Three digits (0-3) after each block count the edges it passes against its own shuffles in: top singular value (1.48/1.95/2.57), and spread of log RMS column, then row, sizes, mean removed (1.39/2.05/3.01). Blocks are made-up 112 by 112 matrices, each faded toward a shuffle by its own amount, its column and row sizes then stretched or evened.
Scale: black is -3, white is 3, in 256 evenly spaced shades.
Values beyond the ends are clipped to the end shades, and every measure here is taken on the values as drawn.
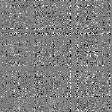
1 3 3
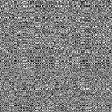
3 0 3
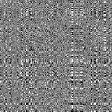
3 3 2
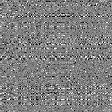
3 0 3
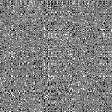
3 2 2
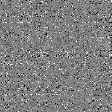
1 1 2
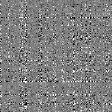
0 3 3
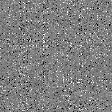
1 2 1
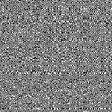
3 0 3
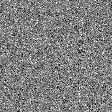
0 1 0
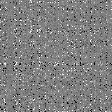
0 3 2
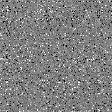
1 1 2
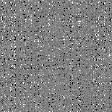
0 3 2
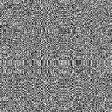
3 2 0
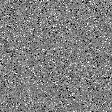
0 0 1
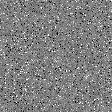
0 1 0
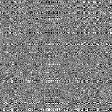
3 2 3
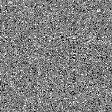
1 1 1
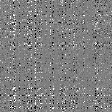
1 3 3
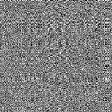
3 2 2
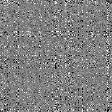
0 3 3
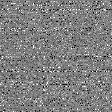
1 0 3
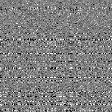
3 1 3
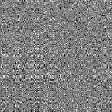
3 2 1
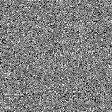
1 0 1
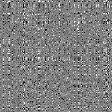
3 3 2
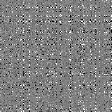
2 3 3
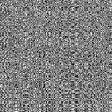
3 2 1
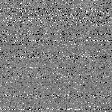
1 0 3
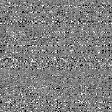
2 1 3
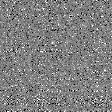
1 1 2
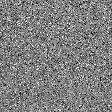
0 0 1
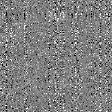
2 3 1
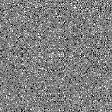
2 1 1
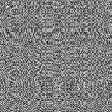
3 0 0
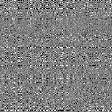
3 2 3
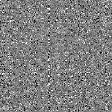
2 2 2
